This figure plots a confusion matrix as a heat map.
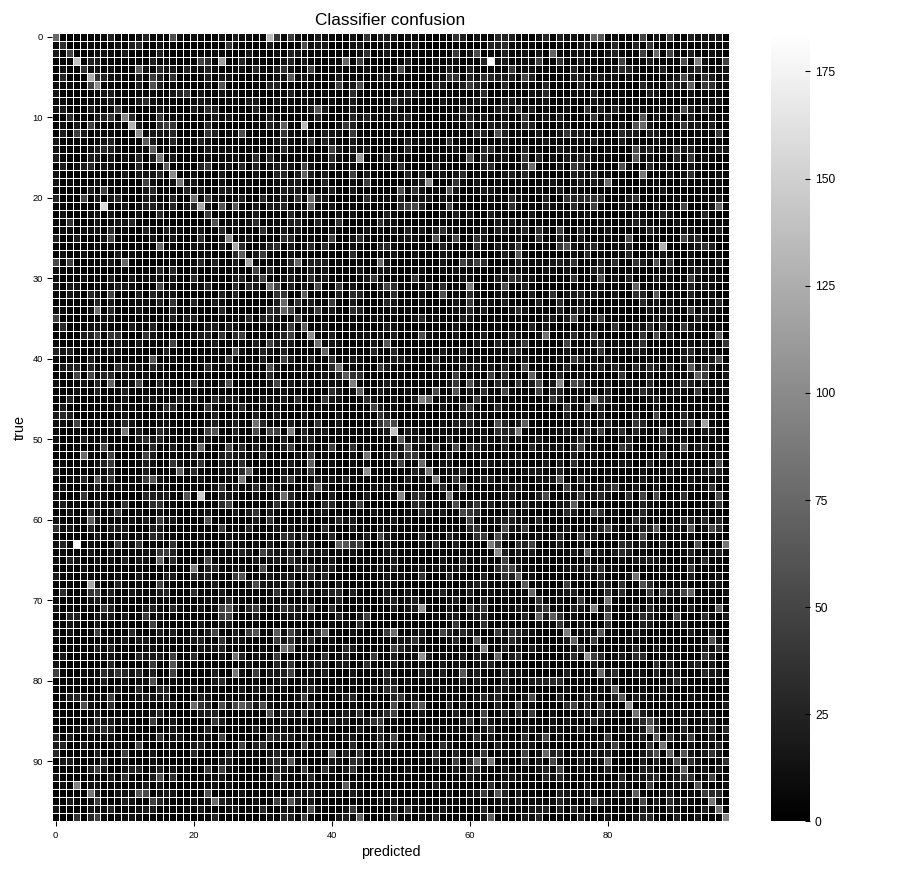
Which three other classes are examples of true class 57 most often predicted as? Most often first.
21, 50, 33
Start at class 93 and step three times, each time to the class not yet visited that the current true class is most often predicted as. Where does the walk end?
97
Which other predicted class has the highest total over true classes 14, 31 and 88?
84
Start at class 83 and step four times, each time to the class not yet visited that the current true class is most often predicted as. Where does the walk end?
53
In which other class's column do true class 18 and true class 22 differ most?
54
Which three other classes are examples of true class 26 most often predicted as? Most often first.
88, 15, 74
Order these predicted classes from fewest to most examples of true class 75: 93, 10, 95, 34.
93, 10, 34, 95
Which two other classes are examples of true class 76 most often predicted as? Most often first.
62, 33
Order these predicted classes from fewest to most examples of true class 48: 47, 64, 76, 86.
86, 76, 47, 64
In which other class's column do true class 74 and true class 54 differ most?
45
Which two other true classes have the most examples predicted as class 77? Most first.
64, 46
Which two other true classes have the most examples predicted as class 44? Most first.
15, 97
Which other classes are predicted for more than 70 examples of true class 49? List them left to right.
10, 34, 67
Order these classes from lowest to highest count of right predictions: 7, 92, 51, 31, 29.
7, 92, 29, 51, 31
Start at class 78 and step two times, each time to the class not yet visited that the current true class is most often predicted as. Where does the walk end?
85
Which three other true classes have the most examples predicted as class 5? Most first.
68, 94, 60
